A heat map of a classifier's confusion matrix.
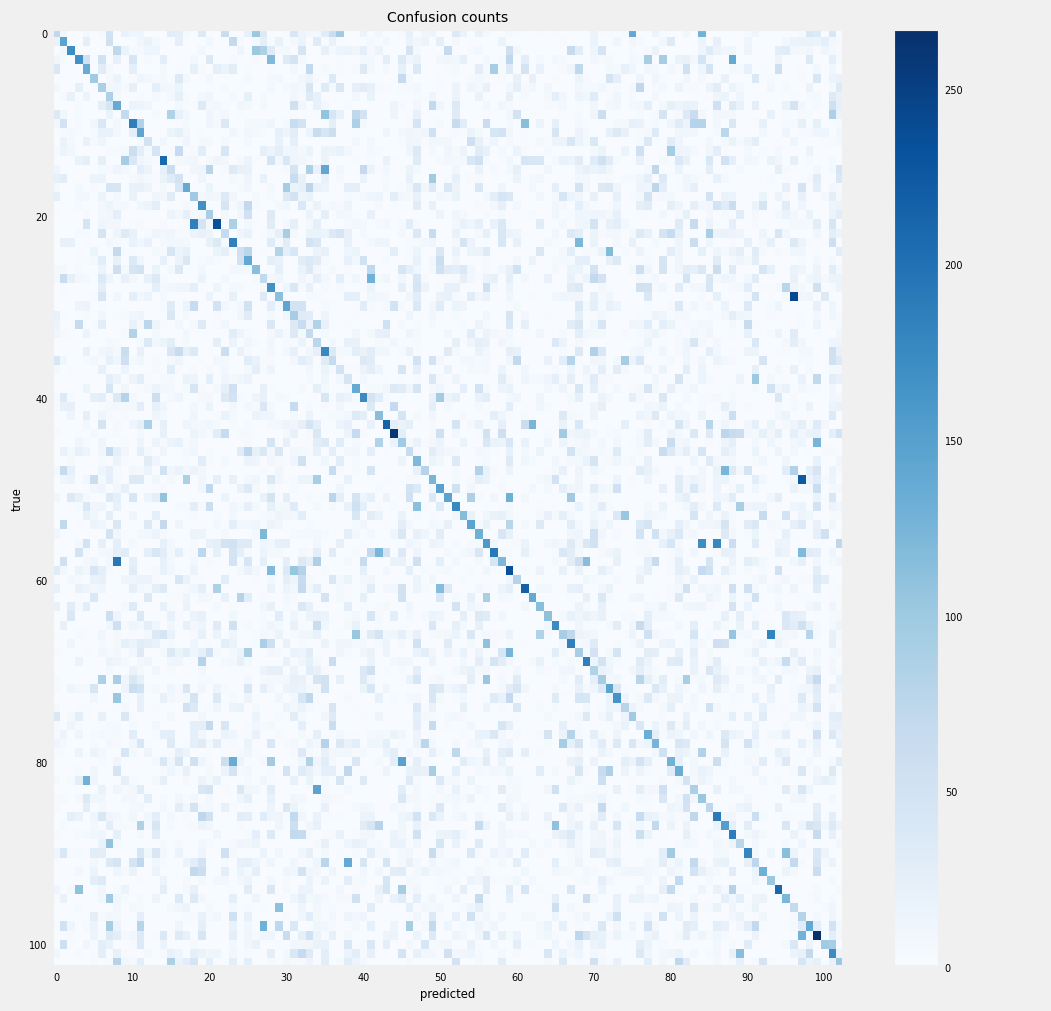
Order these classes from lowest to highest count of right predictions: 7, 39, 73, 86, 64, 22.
22, 7, 64, 39, 73, 86
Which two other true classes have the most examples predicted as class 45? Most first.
80, 94
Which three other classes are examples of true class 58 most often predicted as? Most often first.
8, 69, 34
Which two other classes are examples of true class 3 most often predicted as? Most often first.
88, 28
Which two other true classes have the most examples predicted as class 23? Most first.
80, 21
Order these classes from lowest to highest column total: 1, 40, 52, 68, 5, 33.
5, 1, 40, 52, 33, 68
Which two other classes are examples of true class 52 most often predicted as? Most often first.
47, 89
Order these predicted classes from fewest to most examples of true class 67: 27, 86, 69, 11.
69, 11, 86, 27
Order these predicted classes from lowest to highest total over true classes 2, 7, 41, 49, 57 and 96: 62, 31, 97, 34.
62, 31, 34, 97
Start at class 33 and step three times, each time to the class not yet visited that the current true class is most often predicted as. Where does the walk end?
50
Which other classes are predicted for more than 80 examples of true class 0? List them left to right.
26, 37, 75, 84
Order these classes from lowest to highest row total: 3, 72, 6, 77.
6, 77, 72, 3
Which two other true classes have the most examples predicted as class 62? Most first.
43, 14
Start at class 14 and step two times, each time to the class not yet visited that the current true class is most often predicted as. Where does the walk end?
35
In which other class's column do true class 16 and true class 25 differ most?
49
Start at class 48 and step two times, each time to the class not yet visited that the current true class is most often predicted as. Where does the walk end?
65
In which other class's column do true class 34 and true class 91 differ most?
38
